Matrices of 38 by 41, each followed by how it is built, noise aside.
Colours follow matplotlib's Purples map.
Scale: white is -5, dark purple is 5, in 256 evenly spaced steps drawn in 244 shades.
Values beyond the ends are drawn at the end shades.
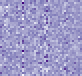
uneven columns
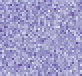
noise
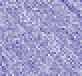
Toeplitz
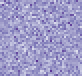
noise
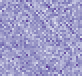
Toeplitz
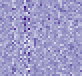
uneven columns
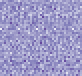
repeating columns
